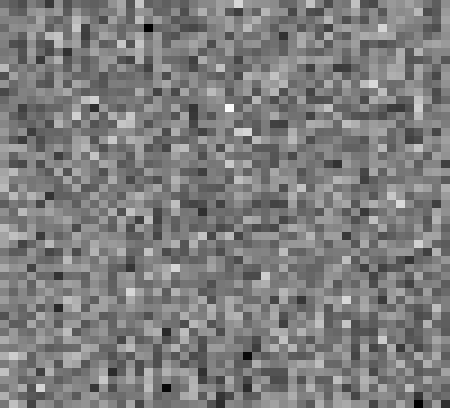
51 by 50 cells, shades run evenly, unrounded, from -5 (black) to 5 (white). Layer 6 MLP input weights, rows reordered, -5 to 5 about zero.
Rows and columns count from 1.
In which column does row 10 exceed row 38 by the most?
31
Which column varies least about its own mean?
30
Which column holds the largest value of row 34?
20
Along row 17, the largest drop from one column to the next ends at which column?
29
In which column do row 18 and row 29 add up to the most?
33
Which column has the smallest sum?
23
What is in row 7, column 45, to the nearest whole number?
2
